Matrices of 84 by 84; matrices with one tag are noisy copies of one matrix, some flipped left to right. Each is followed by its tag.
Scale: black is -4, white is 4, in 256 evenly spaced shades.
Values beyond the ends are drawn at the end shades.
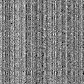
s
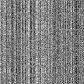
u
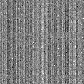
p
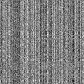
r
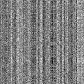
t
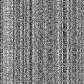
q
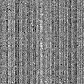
p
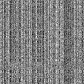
r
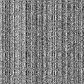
s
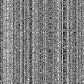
q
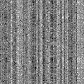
t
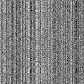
u
